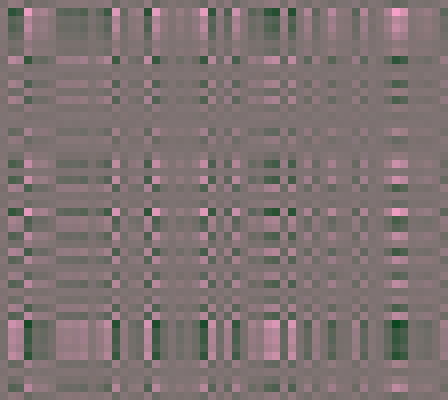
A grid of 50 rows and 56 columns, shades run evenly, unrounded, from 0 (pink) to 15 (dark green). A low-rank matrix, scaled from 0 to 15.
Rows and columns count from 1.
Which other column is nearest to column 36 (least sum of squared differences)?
6
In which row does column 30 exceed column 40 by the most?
41
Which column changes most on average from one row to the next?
50
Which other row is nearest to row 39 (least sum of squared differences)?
13
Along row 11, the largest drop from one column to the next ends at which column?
27
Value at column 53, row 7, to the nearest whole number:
7
